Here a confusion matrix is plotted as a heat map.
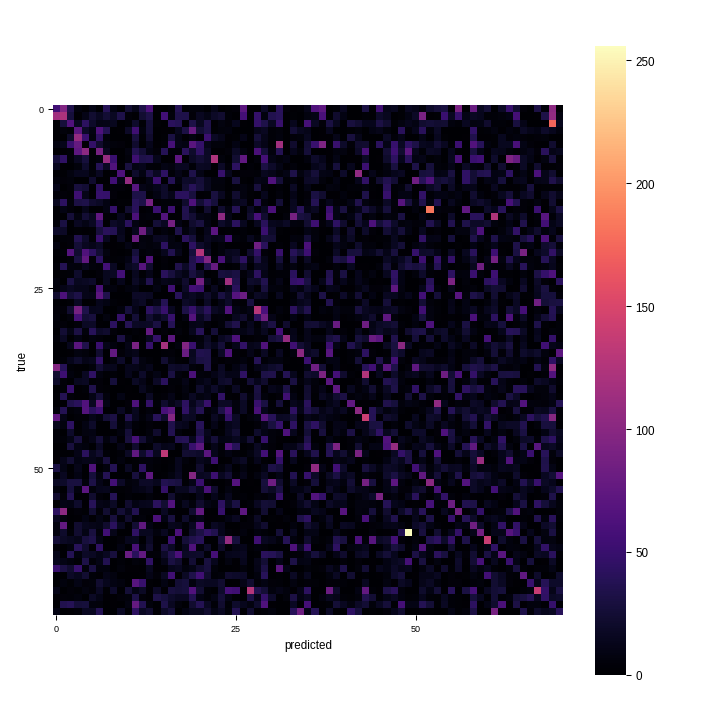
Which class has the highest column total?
69
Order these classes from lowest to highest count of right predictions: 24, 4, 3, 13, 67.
4, 3, 13, 24, 67
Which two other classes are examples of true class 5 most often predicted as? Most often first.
31, 37
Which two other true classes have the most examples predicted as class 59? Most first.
49, 22
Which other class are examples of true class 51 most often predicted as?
19
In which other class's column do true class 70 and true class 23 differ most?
34
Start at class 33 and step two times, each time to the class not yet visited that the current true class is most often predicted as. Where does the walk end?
61
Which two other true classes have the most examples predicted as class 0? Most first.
1, 36
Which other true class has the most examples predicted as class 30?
52
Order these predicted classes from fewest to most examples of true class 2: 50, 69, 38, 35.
50, 38, 35, 69
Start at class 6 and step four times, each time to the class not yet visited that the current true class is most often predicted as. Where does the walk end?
28
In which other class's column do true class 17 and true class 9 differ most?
42
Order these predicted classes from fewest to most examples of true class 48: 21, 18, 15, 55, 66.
55, 18, 66, 21, 15
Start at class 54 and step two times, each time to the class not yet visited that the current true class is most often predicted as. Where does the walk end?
32
